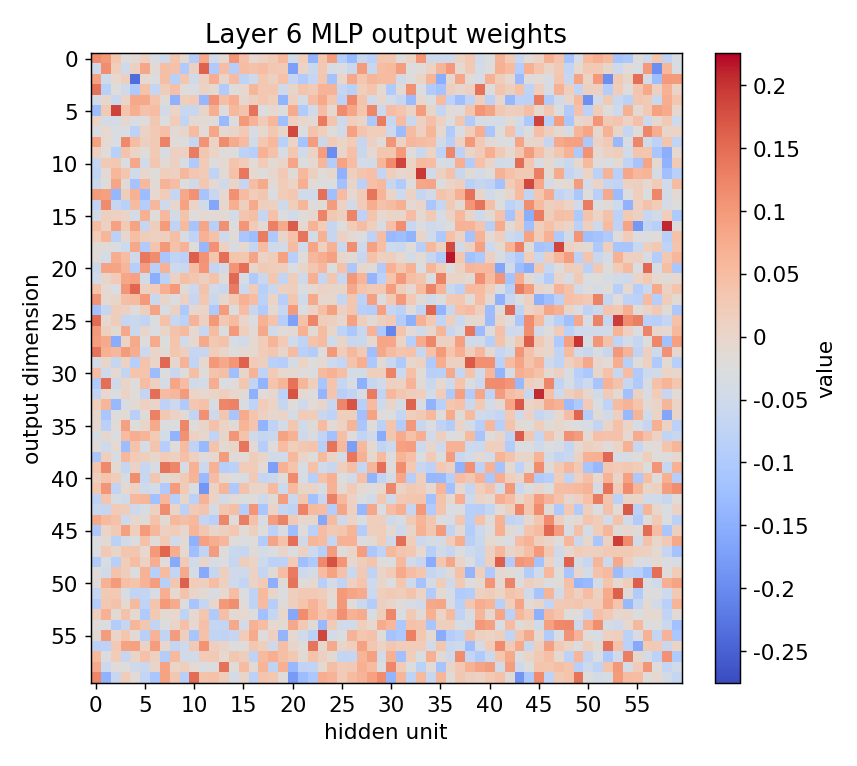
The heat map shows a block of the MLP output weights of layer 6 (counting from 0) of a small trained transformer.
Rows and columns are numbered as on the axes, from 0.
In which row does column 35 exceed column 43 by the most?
59
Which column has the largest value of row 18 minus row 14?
12
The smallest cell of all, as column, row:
4, 2
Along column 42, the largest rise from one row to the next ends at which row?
24
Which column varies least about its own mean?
3
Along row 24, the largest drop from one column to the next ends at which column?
35
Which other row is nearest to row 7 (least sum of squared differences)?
38
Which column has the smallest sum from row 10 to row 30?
55
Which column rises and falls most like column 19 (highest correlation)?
46
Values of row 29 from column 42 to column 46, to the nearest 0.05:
0.05 0.1 0.05 0.05 -0.05
